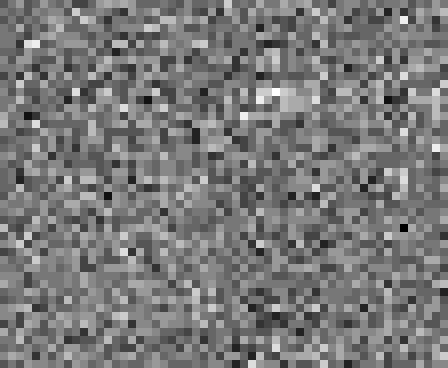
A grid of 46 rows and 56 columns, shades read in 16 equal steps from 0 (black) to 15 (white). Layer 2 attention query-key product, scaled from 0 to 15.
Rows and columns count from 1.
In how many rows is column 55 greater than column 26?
21
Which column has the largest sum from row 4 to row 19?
40
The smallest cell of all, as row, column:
29, 51
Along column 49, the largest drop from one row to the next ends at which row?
31
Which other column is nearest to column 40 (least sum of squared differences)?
48
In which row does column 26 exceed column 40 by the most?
6
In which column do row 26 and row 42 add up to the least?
38
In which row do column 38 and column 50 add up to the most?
25
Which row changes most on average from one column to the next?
12
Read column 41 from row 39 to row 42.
4 6 9 6
